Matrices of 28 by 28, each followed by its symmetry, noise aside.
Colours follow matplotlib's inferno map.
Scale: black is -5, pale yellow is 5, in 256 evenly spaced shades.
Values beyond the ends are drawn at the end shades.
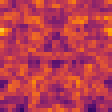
mirrored left to right.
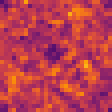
symmetric.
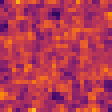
same after a half turn.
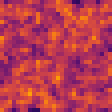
same after a half turn.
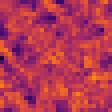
symmetric.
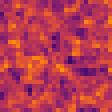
no symmetry.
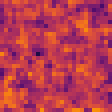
antisymmetric.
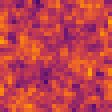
same after a half turn.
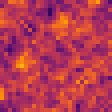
symmetric.
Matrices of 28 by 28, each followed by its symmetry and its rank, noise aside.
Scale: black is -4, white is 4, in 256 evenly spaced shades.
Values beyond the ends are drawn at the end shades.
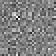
symmetric, rank five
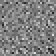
symmetric, rank five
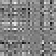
no symmetry, rank three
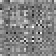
symmetric, rank three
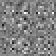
no symmetry, rank four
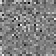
no symmetry, rank five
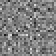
antisymmetric, rank four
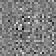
antisymmetric, rank four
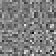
symmetric, rank four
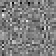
no symmetry, rank five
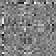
antisymmetric, rank four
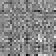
no symmetry, rank four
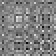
symmetric, rank three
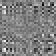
no symmetry, rank three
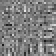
antisymmetric, rank four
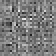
no symmetry, rank three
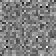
symmetric, rank five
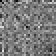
symmetric, rank three
